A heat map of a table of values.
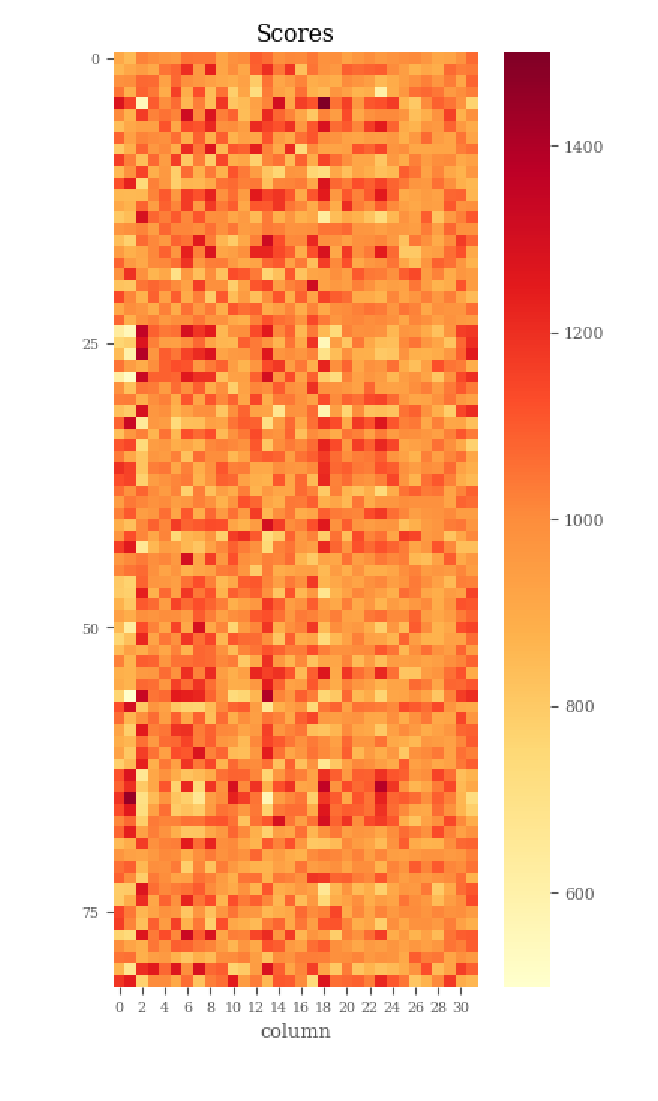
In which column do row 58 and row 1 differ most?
8
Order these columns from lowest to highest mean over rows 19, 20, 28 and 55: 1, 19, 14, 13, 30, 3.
1, 19, 14, 3, 30, 13
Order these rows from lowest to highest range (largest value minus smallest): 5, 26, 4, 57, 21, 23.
23, 21, 5, 57, 26, 4
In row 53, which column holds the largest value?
13
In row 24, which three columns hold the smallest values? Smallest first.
1, 0, 19
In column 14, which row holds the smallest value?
31
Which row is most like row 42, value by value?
19
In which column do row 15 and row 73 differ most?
18
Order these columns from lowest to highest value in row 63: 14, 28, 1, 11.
14, 11, 28, 1
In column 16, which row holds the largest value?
4
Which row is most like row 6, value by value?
12
